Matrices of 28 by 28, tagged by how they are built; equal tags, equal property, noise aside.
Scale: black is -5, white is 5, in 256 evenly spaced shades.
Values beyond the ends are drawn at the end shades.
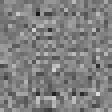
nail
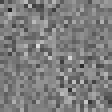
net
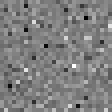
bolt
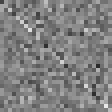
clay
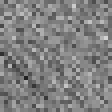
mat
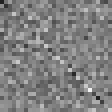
clay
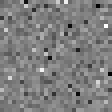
bolt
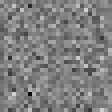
nail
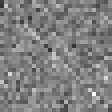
clay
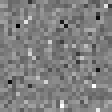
bolt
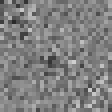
net
